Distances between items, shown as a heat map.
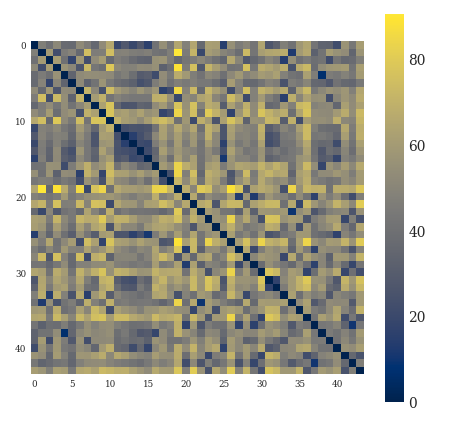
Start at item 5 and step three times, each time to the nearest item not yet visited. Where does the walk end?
7
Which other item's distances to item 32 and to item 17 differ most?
31
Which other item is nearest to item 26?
9
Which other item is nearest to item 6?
17
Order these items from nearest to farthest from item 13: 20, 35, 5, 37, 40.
40, 5, 37, 20, 35
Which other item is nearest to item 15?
25
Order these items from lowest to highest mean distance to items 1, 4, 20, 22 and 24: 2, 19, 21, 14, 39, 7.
14, 2, 39, 21, 7, 19
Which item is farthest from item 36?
26
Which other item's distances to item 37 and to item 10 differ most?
27
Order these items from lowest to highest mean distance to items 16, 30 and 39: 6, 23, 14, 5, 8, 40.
5, 14, 23, 40, 8, 6
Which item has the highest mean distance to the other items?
19
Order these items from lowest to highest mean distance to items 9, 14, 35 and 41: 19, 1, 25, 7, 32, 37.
37, 25, 1, 7, 32, 19
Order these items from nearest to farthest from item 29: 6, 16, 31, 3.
3, 6, 31, 16
